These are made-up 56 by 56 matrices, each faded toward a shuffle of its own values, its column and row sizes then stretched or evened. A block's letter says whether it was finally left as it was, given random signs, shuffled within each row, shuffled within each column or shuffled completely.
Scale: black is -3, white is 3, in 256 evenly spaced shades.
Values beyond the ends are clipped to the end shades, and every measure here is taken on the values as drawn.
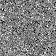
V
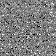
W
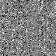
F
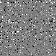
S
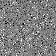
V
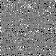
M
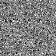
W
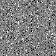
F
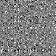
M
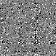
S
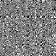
M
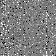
F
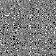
S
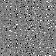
S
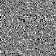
M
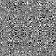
M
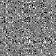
M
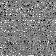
W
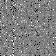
F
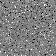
V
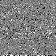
W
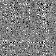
S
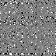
M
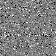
W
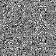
S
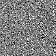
F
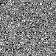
W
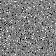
V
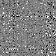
S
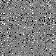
S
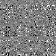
M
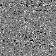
S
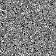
F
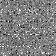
W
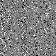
F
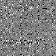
M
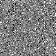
F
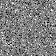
V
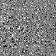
S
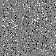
F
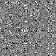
M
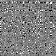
M
